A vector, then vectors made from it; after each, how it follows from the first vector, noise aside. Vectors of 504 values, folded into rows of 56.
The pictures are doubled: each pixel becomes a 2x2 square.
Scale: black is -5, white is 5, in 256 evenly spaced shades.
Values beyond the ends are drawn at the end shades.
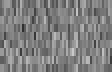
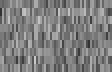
reversed.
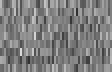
negated.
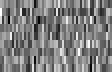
reversed, negated, scaled up.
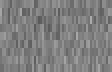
reversed, negated, shrunk.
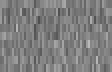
reversed, negated, shrunk.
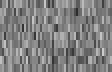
sign-scrambled.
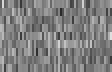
wrapped around.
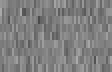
reversed, negated, shrunk.
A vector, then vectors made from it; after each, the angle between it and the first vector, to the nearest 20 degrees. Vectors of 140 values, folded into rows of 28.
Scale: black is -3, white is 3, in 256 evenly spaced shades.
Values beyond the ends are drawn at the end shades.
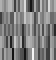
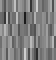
100 degrees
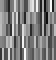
120 degrees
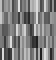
120 degrees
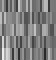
100 degrees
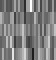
160 degrees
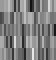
20 degrees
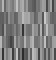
60 degrees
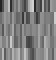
120 degrees
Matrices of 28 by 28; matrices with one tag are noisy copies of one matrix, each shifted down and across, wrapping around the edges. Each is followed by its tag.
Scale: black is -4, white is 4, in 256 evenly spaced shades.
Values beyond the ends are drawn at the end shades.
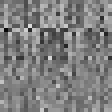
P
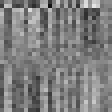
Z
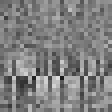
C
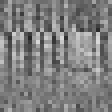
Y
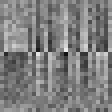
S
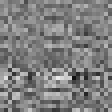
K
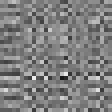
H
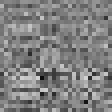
K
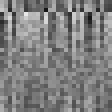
Y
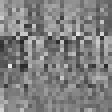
P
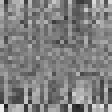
C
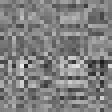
K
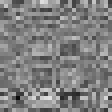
K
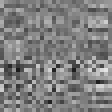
K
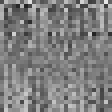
P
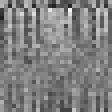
Y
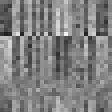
Z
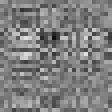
K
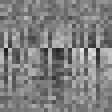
C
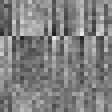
S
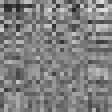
K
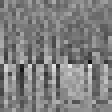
Y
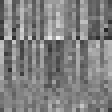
Z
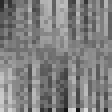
Z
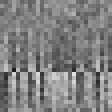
Y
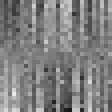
Z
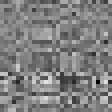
K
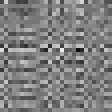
H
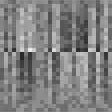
Z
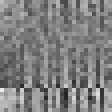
Y
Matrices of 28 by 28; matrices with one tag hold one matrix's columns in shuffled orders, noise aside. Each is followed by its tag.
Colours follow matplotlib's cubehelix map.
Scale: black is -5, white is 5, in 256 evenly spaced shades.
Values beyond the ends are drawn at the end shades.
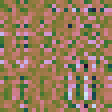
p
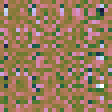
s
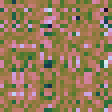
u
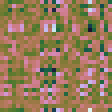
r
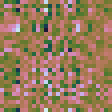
r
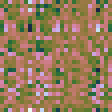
r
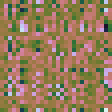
r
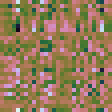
r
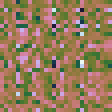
u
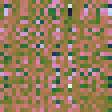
s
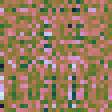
p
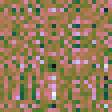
p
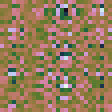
s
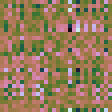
r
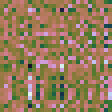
p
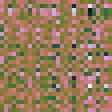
s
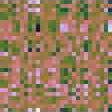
r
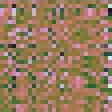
s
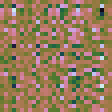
s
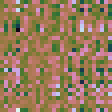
r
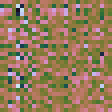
s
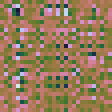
s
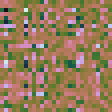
u
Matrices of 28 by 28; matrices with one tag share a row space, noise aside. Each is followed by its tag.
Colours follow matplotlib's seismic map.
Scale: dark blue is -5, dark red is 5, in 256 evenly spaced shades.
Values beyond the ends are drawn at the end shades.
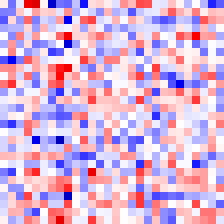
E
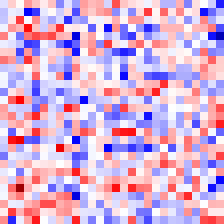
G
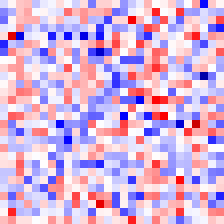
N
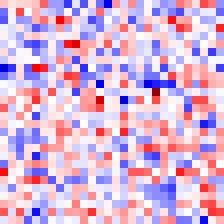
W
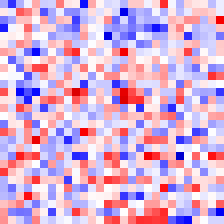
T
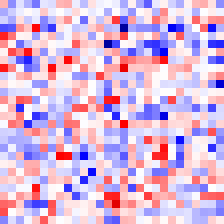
T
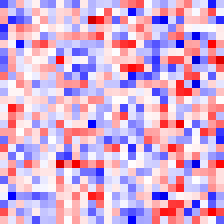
N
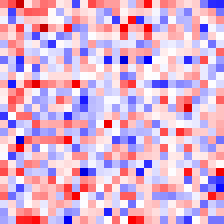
G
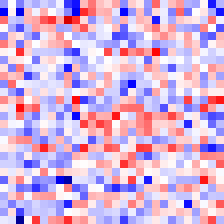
G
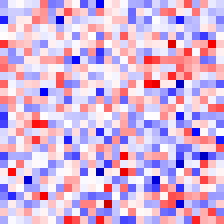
W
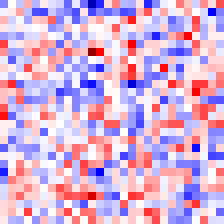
N
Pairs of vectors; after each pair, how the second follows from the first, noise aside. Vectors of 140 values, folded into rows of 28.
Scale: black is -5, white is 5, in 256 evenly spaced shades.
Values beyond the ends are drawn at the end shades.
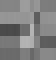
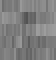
reversed, negated, shrunk.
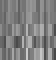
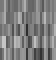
negated.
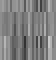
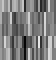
scaled up.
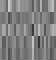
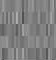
reversed, negated, shrunk.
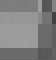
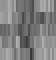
wrapped around.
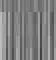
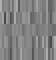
wrapped around, partly zeroed.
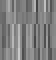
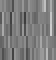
wrapped around, partly zeroed.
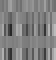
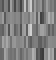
wrapped around.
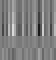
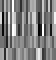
scaled up.
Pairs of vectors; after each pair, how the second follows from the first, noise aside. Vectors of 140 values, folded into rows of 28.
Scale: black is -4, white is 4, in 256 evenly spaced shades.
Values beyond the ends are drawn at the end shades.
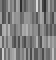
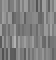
negated, shrunk.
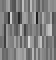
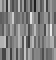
shuffled.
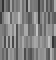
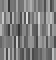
wrapped around, negated.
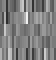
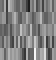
wrapped around, negated.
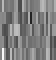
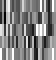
reversed, scaled up.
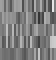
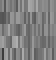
reversed, negated, shrunk.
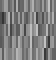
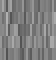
reversed, negated, shrunk.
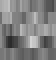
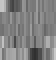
wrapped around, partly zeroed.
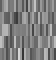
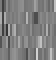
wrapped around, partly zeroed.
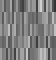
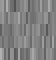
reversed, negated, shrunk.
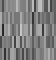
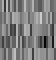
shuffled.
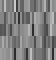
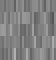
negated, shrunk.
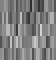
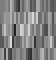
wrapped around, negated.
